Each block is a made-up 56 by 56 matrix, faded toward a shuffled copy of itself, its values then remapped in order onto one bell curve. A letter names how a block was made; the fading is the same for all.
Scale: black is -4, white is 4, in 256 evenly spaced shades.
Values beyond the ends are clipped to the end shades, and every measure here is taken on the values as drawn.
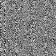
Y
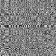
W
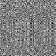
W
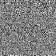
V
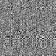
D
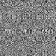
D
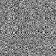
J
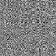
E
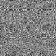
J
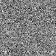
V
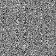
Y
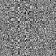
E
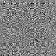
W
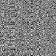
E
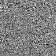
V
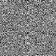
E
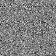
V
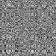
D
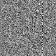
Y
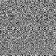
D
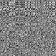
W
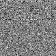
V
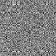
D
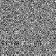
J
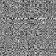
D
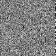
Y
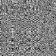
E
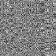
J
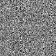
Y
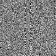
Y
